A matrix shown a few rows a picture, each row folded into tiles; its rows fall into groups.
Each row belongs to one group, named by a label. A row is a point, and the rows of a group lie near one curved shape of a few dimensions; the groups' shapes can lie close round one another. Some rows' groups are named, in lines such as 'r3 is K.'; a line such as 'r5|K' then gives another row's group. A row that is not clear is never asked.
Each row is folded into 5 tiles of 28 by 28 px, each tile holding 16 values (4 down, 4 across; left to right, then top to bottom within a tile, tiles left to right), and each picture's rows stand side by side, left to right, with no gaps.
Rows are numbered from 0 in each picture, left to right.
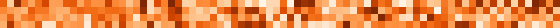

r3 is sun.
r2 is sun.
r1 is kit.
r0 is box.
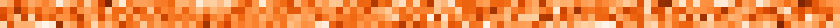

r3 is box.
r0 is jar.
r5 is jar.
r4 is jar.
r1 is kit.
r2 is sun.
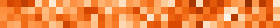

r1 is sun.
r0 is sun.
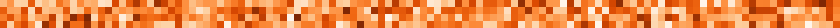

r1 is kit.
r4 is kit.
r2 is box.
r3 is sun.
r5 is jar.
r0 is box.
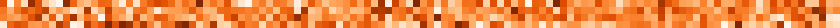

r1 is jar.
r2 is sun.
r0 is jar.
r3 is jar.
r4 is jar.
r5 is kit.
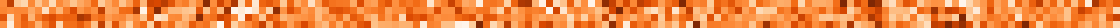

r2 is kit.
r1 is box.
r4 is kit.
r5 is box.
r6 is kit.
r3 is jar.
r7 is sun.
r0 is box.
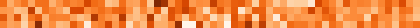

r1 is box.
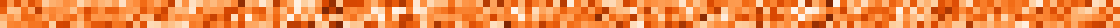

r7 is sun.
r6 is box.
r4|jar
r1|sun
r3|jar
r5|sun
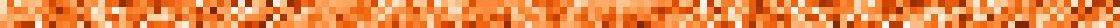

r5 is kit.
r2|sun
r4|box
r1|sun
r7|sun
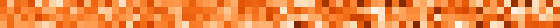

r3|jar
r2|jar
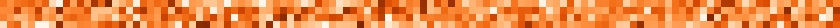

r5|box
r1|kit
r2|jar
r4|jar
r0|sun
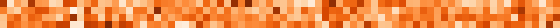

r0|jar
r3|kit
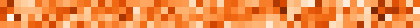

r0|box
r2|box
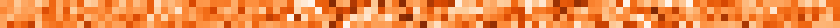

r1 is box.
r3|sun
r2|box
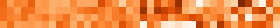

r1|jar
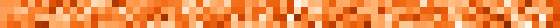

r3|kit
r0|sun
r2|box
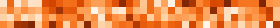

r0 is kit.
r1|kit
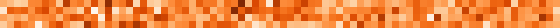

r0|jar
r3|box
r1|sun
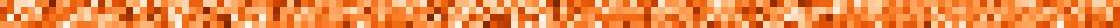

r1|kit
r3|kit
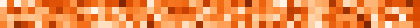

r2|kit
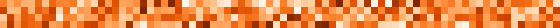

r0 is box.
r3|sun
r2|sun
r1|kit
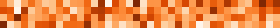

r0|sun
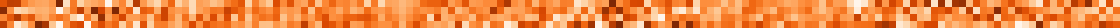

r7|jar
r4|kit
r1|sun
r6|sun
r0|jar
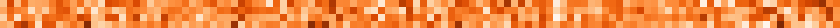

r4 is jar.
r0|kit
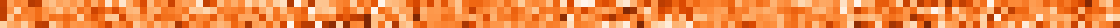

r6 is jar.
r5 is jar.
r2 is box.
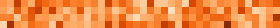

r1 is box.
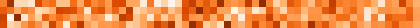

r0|box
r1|kit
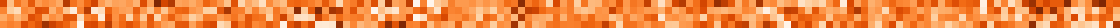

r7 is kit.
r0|jar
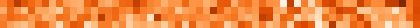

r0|kit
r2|kit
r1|box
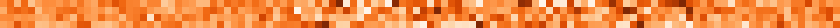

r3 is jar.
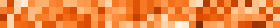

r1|sun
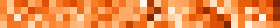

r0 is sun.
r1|kit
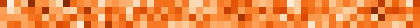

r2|sun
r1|sun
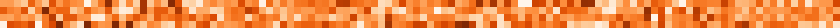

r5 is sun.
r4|sun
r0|kit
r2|jar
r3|jar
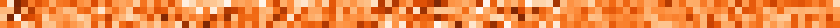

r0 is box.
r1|kit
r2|box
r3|jar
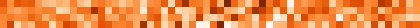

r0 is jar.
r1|kit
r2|sun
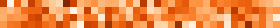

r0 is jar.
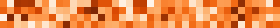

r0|sun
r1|sun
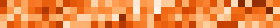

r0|kit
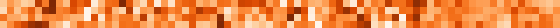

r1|jar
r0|sun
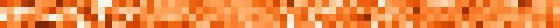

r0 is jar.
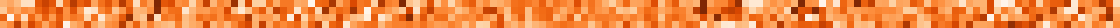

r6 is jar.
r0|sun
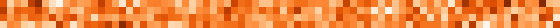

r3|kit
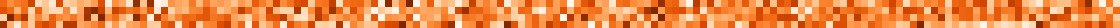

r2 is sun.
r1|box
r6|jar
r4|sun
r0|sun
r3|kit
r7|jar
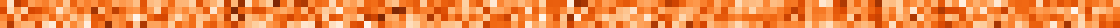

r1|sun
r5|sun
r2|kit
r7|jar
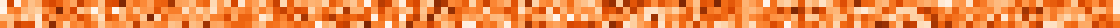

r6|jar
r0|kit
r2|kit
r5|jar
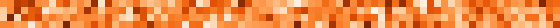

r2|jar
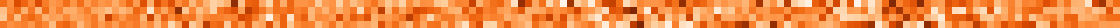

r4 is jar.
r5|jar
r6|kit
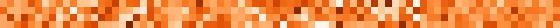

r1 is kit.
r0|box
